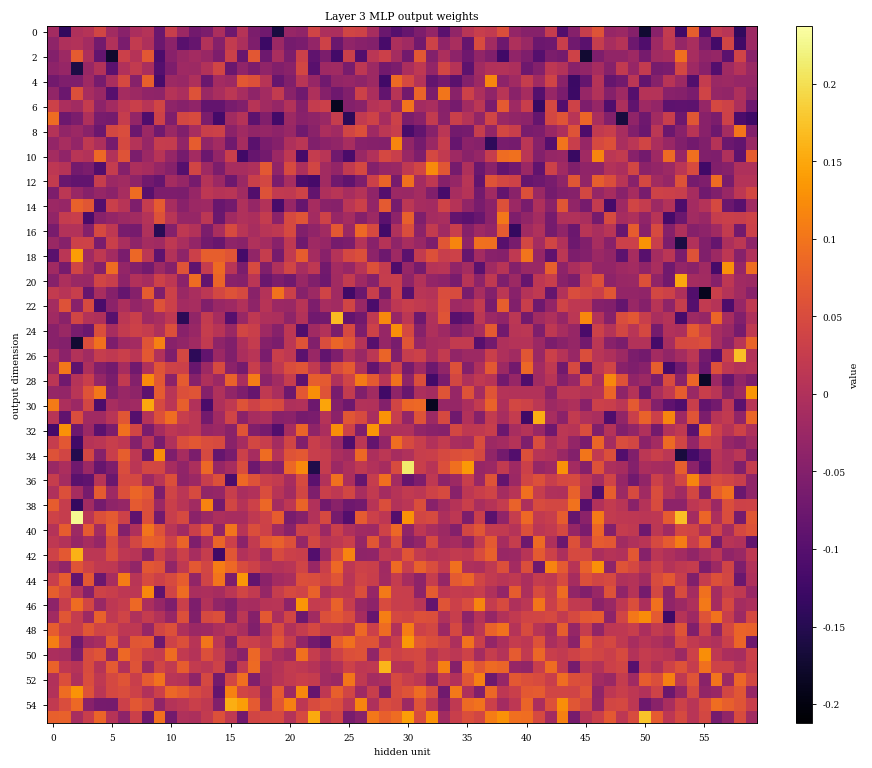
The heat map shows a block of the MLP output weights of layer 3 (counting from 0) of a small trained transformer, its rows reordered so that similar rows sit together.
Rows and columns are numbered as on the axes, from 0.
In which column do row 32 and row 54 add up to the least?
4
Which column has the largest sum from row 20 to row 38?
9
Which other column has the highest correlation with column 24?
45
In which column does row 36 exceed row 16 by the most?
28
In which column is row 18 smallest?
16
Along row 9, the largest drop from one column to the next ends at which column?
30
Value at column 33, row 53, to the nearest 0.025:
-0.075
